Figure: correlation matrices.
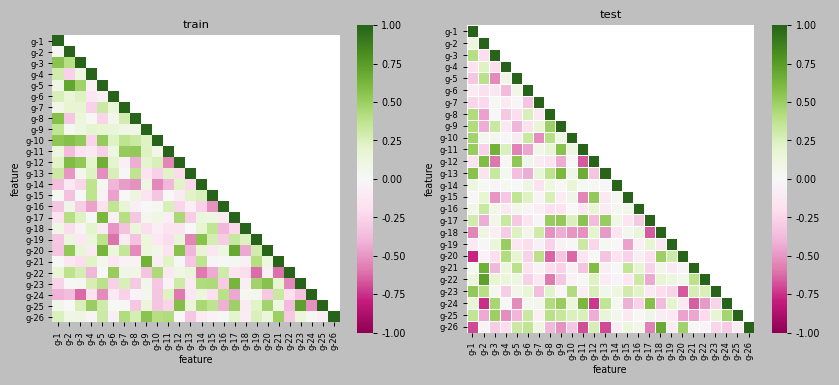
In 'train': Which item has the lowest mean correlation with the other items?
g-24
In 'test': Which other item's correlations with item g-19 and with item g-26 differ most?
g-11
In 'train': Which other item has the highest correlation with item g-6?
g-22
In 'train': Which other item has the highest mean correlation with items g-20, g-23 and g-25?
g-17
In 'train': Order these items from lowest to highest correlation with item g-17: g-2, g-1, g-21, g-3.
g-1, g-21, g-3, g-2
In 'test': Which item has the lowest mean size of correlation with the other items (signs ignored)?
g-14
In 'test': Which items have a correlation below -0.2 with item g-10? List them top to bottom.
g-7, g-18, g-20, g-26
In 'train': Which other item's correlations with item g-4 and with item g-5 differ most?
g-2
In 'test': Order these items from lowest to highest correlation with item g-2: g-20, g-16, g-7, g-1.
g-7, g-20, g-1, g-16
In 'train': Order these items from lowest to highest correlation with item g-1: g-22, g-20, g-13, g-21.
g-20, g-21, g-22, g-13
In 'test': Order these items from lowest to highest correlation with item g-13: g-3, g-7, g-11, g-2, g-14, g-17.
g-2, g-14, g-7, g-3, g-17, g-11
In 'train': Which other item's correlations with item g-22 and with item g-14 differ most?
g-19
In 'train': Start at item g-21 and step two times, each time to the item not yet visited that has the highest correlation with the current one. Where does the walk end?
g-26
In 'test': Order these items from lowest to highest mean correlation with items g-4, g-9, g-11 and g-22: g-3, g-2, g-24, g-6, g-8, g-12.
g-6, g-12, g-8, g-2, g-24, g-3
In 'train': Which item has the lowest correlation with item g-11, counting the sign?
g-12
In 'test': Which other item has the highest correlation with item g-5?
g-12
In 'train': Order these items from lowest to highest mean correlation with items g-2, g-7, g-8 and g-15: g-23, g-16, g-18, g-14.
g-14, g-16, g-18, g-23
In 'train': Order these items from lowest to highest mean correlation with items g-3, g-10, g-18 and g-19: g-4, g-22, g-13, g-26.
g-13, g-22, g-4, g-26
